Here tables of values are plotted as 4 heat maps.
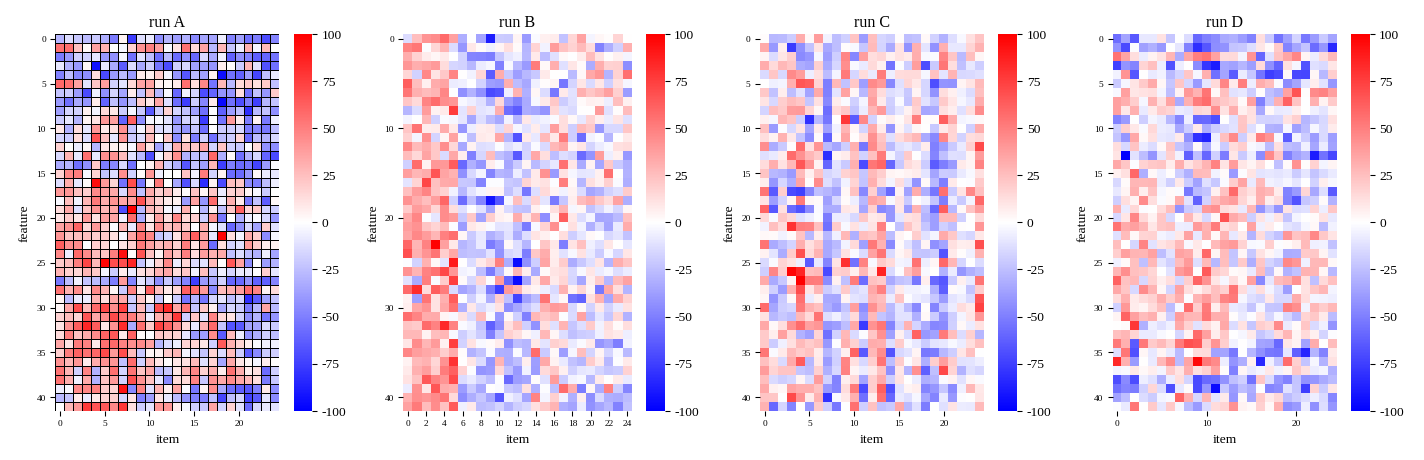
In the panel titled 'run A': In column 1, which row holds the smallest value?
7
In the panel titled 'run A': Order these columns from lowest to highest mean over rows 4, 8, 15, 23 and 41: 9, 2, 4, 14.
14, 9, 2, 4
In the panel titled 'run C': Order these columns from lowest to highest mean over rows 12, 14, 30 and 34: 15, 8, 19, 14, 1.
19, 14, 8, 1, 15
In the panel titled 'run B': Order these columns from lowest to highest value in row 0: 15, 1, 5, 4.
15, 1, 5, 4
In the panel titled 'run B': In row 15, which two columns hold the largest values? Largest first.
3, 22
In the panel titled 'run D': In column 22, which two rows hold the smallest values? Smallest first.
13, 1
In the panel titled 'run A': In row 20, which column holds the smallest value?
18
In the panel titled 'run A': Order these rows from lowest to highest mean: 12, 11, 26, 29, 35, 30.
29, 11, 12, 26, 35, 30
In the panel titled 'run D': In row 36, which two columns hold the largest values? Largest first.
9, 0
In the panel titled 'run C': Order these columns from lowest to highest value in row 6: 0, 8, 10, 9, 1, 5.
5, 1, 8, 10, 0, 9
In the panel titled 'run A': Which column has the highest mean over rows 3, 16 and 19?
8
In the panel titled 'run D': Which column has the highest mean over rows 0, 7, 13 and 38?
6
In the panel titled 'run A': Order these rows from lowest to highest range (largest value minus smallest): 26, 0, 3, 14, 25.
26, 0, 14, 3, 25
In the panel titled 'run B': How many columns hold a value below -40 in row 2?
3
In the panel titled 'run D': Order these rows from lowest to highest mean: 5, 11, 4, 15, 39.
39, 4, 11, 15, 5
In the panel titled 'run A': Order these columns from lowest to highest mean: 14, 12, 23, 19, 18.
23, 18, 19, 14, 12
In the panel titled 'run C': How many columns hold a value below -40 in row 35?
4
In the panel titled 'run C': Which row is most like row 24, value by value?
28
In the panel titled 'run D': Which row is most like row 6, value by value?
30
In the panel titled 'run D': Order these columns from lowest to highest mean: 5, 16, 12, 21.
21, 16, 5, 12
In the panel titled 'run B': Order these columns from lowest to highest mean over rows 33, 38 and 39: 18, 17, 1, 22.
18, 17, 22, 1
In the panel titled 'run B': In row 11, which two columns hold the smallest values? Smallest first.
12, 19
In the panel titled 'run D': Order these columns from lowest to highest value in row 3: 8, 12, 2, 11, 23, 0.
11, 0, 2, 12, 23, 8
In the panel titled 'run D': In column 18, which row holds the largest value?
32
